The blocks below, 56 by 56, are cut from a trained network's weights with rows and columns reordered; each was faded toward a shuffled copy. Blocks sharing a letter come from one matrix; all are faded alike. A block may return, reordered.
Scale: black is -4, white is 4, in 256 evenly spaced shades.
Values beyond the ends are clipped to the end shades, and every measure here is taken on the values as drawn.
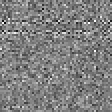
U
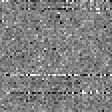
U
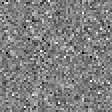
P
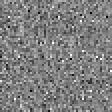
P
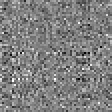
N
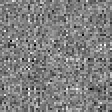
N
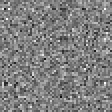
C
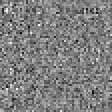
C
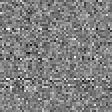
U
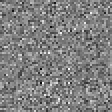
C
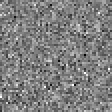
C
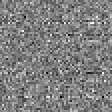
U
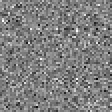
C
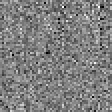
C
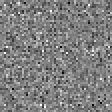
P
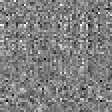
N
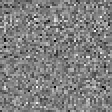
P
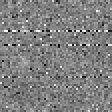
U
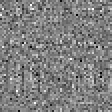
N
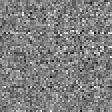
U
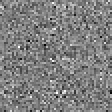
C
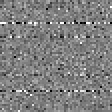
U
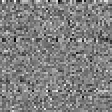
U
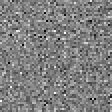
C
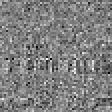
N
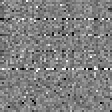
U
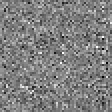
P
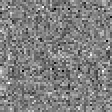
C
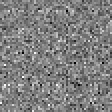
N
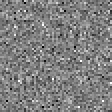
P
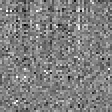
N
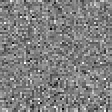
P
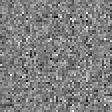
N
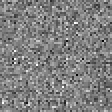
C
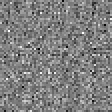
N
